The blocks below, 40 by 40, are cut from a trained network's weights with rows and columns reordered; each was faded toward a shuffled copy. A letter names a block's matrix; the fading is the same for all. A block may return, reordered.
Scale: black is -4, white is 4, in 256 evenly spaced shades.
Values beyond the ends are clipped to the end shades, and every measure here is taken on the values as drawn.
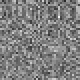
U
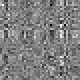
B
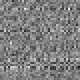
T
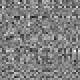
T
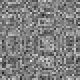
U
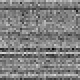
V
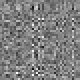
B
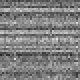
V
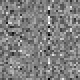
B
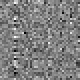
B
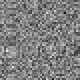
U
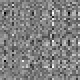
B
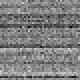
V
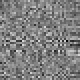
T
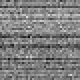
V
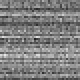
V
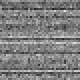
V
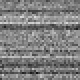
V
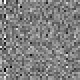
B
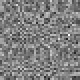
U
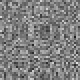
U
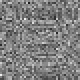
U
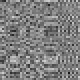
T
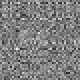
T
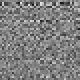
T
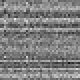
V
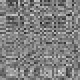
T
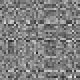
T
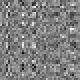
B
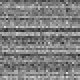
V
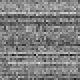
V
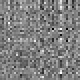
B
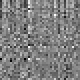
B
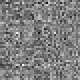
B
